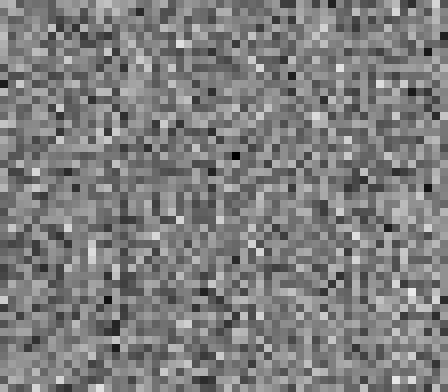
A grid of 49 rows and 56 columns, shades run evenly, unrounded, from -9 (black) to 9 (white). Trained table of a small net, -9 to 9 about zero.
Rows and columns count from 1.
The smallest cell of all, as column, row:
30, 20
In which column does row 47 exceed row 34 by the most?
40
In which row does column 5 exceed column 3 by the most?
22
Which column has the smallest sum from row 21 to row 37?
16
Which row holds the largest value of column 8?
48
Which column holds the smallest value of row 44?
15
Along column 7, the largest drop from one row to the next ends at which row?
5
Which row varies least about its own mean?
23
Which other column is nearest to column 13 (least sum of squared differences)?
29
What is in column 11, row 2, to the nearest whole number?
-3
